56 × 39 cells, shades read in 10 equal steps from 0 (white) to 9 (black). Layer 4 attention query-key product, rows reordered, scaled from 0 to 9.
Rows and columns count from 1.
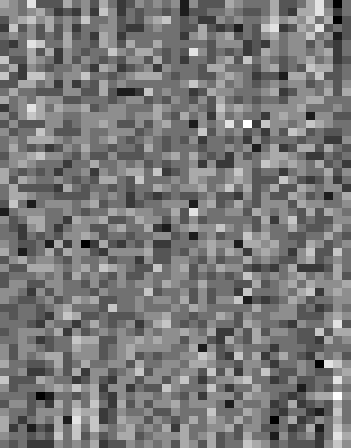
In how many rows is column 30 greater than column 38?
25
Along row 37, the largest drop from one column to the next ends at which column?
28
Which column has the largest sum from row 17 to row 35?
19
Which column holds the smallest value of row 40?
8
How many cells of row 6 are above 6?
4
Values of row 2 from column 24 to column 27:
5 5 4 5
